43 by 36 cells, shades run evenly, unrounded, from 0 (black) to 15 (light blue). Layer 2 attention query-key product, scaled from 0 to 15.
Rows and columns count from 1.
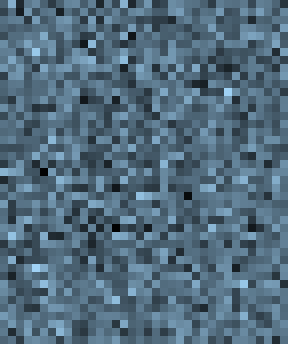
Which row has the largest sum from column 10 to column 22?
8
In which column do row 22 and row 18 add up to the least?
6
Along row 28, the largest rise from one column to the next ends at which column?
3
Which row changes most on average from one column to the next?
9
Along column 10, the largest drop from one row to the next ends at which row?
26
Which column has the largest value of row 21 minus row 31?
21
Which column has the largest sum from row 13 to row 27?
27
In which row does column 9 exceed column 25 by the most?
11
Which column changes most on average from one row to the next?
16
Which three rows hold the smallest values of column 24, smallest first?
25, 34, 18
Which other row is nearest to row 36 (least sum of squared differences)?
40
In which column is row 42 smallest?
2
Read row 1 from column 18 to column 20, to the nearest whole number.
7 11 4
